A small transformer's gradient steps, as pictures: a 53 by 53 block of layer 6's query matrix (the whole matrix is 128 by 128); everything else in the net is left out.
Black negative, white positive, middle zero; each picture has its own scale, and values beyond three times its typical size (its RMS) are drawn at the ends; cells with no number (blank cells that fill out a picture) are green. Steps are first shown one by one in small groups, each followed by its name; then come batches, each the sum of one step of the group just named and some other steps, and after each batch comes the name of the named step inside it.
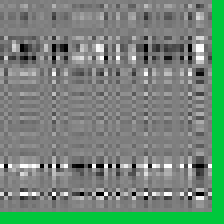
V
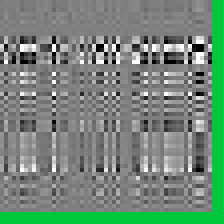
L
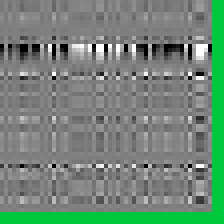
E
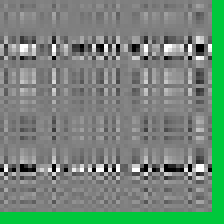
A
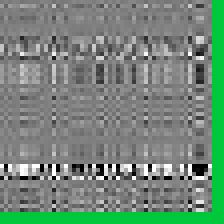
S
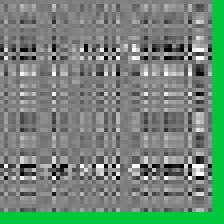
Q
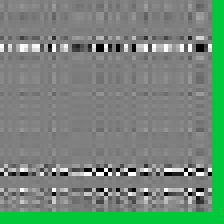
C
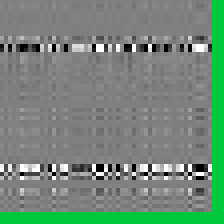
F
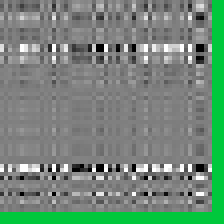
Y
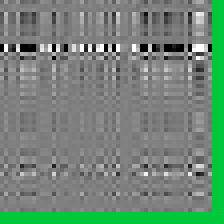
Q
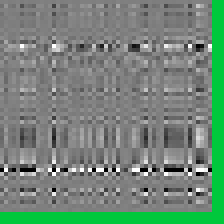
A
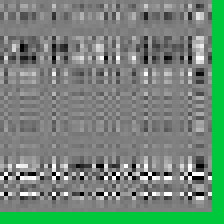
V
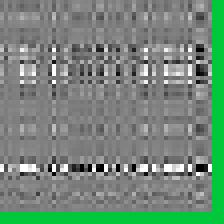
Y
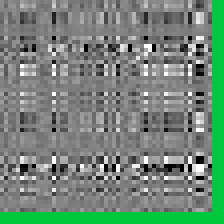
Q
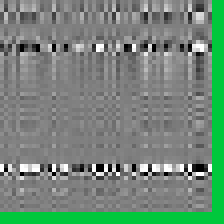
F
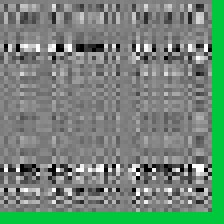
Q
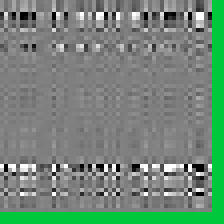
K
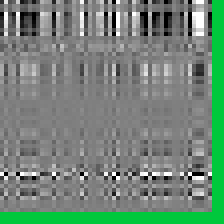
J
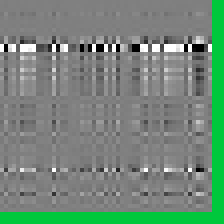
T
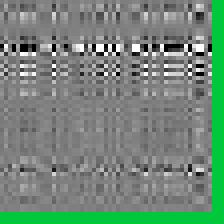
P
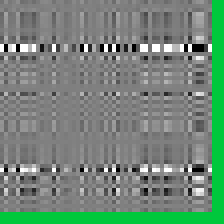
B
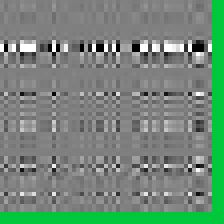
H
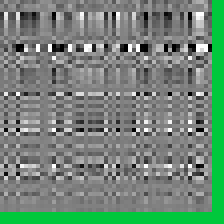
J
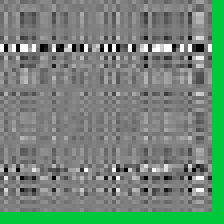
B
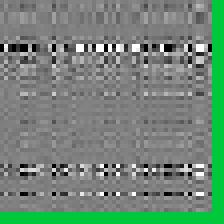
P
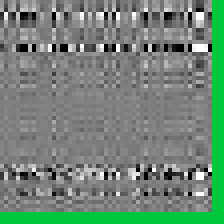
K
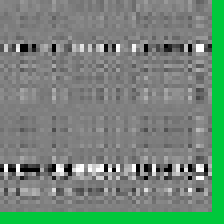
P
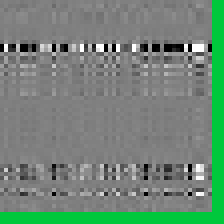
P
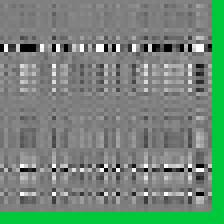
P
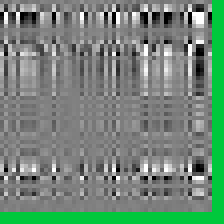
J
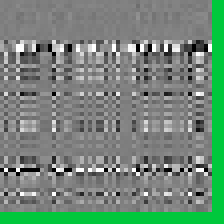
H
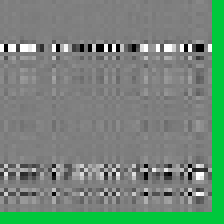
T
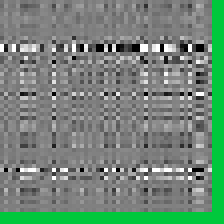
B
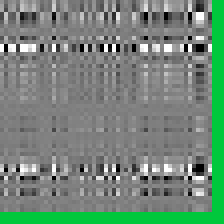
B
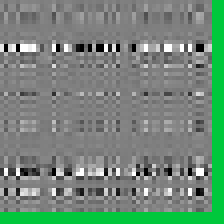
H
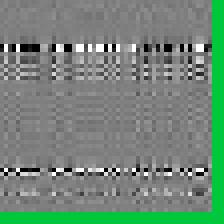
P
